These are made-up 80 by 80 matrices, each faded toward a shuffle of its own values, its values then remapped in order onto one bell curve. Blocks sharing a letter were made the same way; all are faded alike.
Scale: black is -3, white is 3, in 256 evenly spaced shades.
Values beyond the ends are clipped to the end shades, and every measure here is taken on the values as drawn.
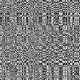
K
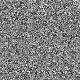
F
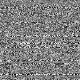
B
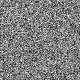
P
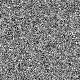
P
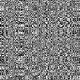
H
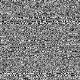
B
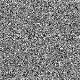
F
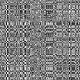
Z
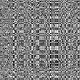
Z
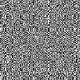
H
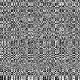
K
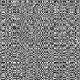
K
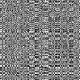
K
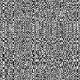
H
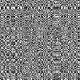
K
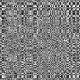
K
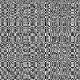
Z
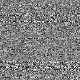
B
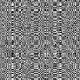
Z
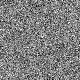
P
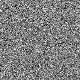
F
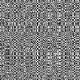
Z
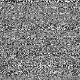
B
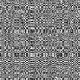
K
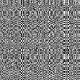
Z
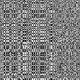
Z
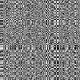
Z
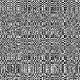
K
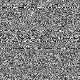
B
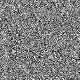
F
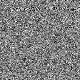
F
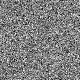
P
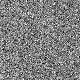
P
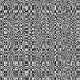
Z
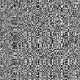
H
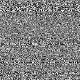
B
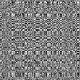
K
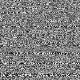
B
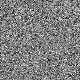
F
